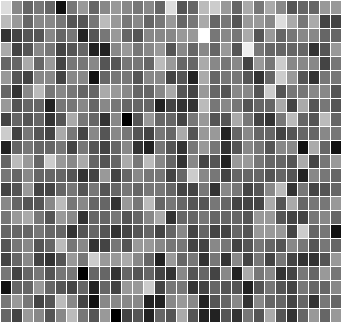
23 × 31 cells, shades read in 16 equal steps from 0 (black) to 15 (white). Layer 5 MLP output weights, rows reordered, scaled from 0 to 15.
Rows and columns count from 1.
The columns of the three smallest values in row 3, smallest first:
8, 1, 2
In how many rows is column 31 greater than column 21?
8
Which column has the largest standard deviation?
19
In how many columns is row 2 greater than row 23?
22
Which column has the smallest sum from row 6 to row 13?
21
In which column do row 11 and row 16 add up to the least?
28
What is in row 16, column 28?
4
